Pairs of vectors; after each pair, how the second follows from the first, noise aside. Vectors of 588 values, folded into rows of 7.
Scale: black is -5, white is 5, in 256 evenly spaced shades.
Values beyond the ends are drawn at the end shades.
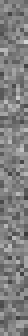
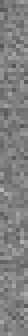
wrapped around, shrunk.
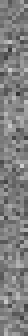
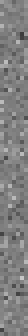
reversed, negated, partly zeroed.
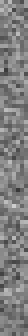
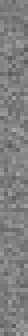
reversed, shrunk.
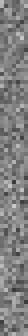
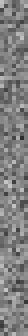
copied.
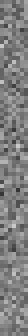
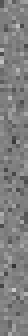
wrapped around, negated, partly zeroed.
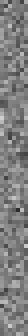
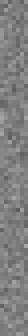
shrunk.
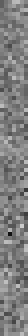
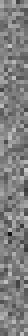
sign-scrambled.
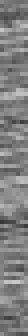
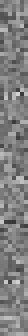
sign-scrambled.
